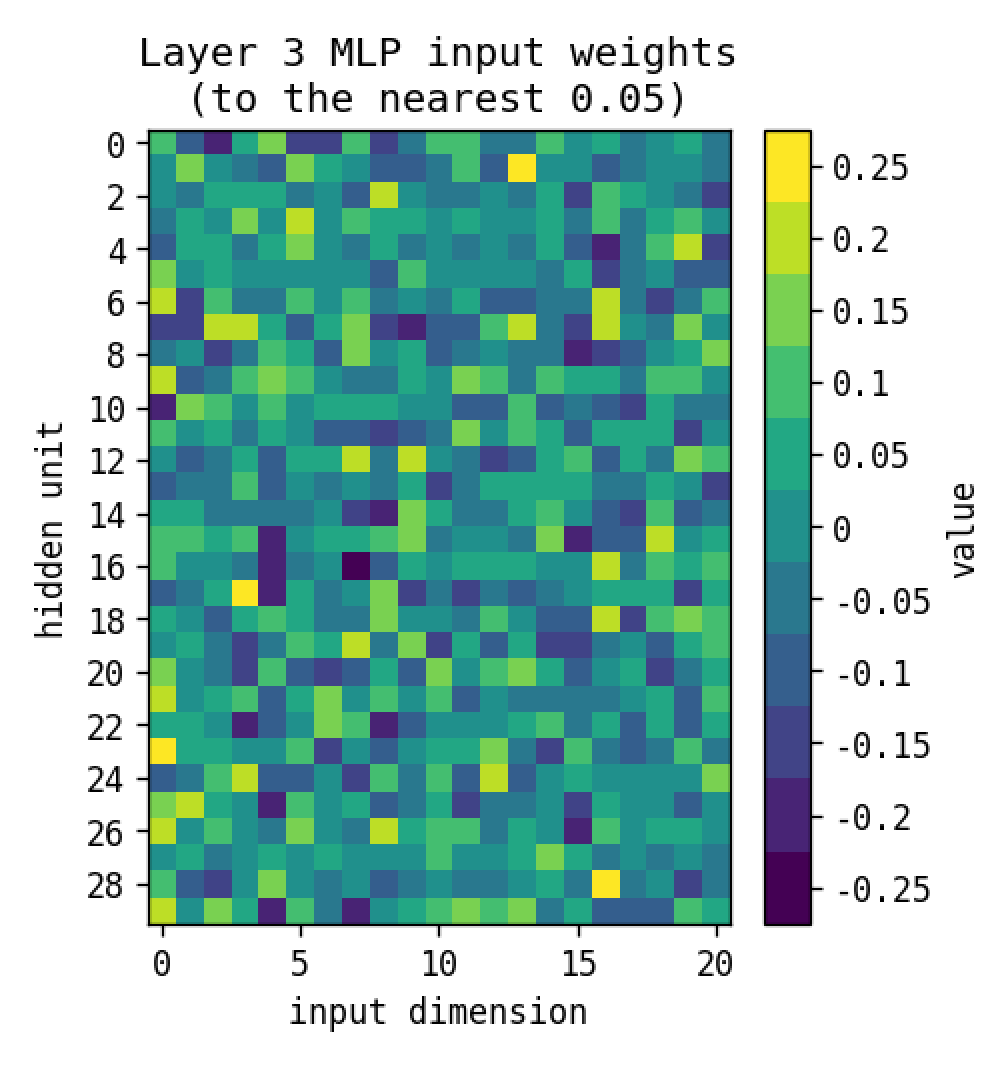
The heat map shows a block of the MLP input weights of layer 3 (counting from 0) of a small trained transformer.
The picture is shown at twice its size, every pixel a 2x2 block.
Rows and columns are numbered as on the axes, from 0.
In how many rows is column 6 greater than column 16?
13
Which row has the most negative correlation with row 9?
10
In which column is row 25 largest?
1
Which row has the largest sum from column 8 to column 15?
29
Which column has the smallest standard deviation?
17
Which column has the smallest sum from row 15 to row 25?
4
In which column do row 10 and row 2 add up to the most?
8
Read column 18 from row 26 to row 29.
0.05 -0.05 0 -0.1
